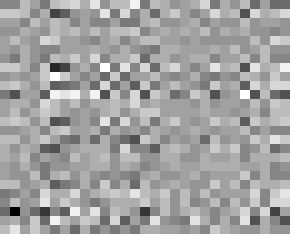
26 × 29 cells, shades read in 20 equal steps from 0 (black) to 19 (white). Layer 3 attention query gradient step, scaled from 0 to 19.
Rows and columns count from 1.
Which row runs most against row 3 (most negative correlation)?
18
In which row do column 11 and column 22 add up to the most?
8
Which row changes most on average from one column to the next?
11
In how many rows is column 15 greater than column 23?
11
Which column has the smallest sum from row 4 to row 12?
4
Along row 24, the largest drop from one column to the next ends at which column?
28
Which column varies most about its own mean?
6
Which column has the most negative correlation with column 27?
5
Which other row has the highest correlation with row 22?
12
